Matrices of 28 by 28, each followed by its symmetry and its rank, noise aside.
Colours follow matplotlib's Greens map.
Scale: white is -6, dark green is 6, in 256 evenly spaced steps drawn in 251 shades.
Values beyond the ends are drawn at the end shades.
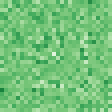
symmetric, rank eight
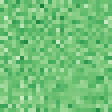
no symmetry, rank six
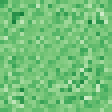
symmetric, rank seven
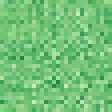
no symmetry, rank six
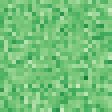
antisymmetric, rank eight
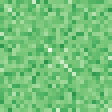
symmetric, rank eight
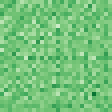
symmetric, rank six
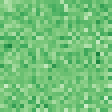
no symmetry, rank seven
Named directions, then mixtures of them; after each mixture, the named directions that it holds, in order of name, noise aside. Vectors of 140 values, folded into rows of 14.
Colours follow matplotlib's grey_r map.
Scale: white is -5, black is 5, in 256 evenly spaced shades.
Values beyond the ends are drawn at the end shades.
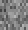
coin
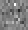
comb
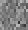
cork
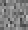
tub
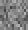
coin, cork.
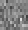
coin, tub.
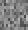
tub.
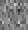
coin, comb, cork.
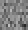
cork, tub.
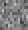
comb, tub.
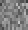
cork, tub.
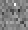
comb.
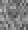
coin.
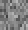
coin.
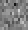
comb, tub.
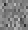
comb, cork, tub.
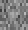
coin.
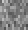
coin.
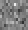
comb.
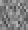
coin, cork.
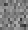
cork, tub.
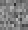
coin, comb, tub.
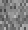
coin.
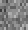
coin.
